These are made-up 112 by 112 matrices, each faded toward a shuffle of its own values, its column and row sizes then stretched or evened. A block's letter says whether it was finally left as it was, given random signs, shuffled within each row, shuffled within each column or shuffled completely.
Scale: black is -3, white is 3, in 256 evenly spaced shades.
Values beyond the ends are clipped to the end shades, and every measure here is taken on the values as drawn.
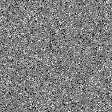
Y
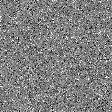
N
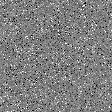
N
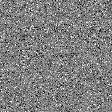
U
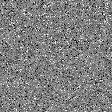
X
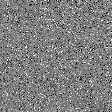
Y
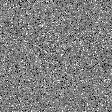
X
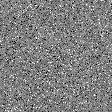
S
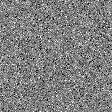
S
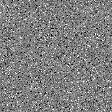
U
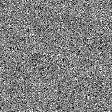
U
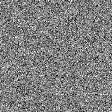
U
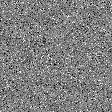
S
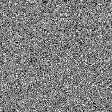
U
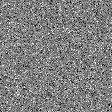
N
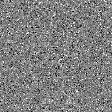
U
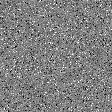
S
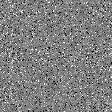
U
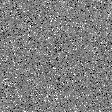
N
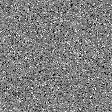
X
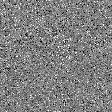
U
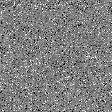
U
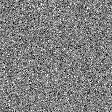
X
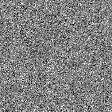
Y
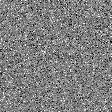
X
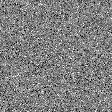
X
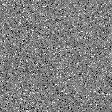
U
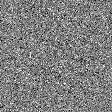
S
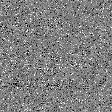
Y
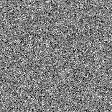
X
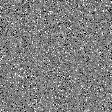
Y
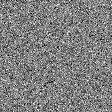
S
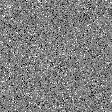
N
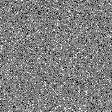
N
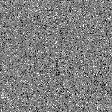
U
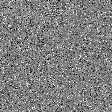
N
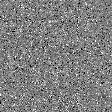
U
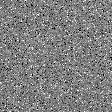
N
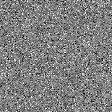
U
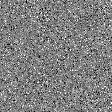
Y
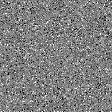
U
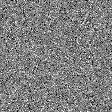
N
